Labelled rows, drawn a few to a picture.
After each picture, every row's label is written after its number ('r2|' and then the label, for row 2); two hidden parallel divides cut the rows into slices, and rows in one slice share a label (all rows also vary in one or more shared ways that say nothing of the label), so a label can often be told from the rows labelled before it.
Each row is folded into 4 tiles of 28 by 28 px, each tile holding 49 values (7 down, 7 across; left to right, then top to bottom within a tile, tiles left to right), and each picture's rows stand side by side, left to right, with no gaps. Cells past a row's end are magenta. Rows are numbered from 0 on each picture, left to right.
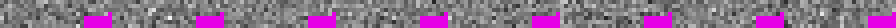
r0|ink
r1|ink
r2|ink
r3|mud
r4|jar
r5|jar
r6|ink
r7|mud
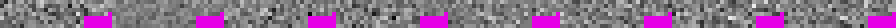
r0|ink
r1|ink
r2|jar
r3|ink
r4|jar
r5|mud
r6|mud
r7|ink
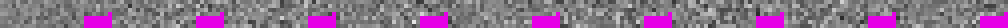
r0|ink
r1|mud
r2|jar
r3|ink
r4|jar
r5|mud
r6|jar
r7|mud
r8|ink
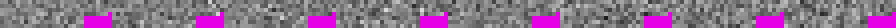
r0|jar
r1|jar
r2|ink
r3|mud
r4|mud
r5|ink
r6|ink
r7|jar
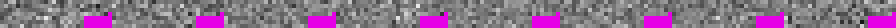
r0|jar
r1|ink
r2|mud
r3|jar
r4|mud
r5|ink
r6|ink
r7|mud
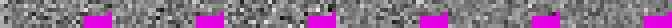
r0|ink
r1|jar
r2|jar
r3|ink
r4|jar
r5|ink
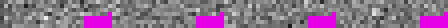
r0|jar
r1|ink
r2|mud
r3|ink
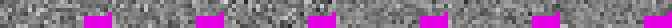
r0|jar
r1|mud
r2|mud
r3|mud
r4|ink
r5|ink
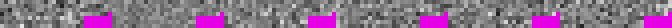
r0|jar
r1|jar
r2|ink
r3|ink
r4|jar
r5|mud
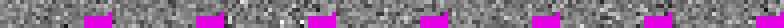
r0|mud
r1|jar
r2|mud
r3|mud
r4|ink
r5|jar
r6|mud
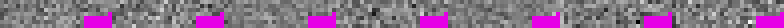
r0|mud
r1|jar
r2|jar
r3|mud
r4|mud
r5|ink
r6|jar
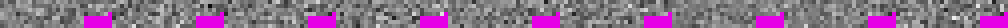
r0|ink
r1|jar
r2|ink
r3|ink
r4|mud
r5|jar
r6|ink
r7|ink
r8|mud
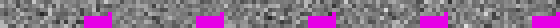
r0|mud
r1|mud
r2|ink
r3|mud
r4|ink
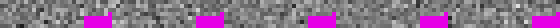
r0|mud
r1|mud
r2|jar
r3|mud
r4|jar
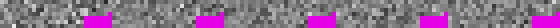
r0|mud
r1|mud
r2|mud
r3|ink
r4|mud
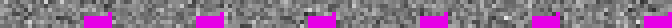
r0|jar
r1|mud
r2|ink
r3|ink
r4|ink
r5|mud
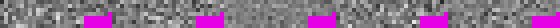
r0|ink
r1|jar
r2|ink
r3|ink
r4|mud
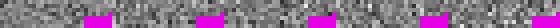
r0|ink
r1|mud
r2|jar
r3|mud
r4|mud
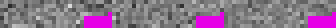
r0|jar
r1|ink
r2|jar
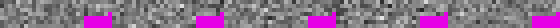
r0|ink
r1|jar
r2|jar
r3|mud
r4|mud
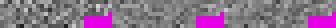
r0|ink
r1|mud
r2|mud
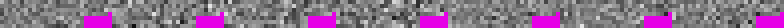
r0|ink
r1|mud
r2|mud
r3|mud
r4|ink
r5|jar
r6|jar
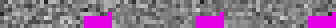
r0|mud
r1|jar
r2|mud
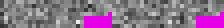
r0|mud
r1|ink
